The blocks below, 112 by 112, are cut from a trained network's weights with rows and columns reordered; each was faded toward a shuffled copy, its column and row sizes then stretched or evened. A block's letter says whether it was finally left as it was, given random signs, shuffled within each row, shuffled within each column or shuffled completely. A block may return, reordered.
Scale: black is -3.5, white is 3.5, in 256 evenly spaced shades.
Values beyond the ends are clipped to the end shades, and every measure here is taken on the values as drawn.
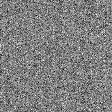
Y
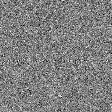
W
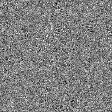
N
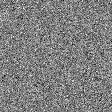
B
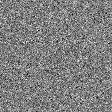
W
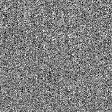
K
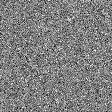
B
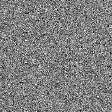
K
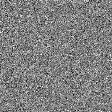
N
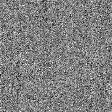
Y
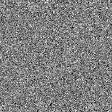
N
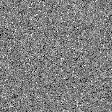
Y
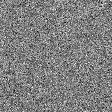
B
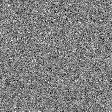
W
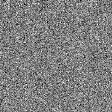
K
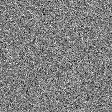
B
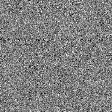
N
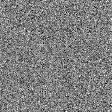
N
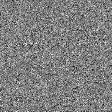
N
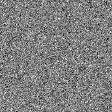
Y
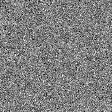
Y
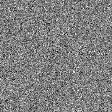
K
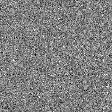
N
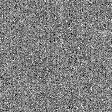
Y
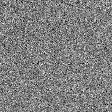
W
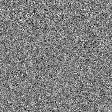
W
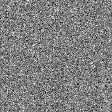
Y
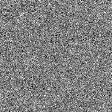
N
